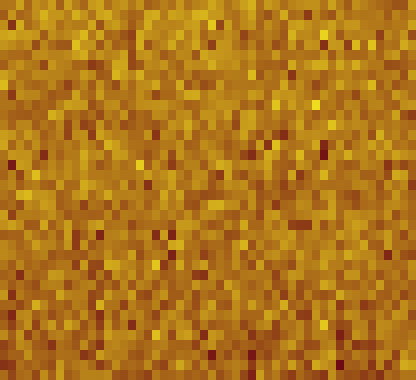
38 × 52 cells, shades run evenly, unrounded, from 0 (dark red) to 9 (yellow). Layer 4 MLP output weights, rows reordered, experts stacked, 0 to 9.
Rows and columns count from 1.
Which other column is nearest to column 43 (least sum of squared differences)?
47
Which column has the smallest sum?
2
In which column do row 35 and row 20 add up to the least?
45
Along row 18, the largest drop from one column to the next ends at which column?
38
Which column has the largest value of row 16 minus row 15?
34
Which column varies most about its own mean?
41
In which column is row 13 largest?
42
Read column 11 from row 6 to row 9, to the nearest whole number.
7 4 6 5
